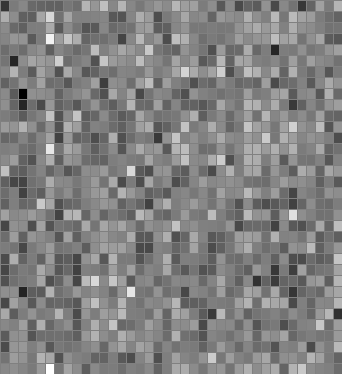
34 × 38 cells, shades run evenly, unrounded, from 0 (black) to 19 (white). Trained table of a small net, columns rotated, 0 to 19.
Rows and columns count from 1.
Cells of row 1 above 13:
5
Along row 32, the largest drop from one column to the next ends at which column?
35
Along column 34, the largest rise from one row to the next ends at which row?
2
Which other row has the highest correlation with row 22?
23
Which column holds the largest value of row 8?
17
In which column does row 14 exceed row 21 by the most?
6
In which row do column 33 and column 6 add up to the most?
34
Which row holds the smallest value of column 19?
4
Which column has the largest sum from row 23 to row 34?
11
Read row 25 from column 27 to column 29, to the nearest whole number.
8 7 11
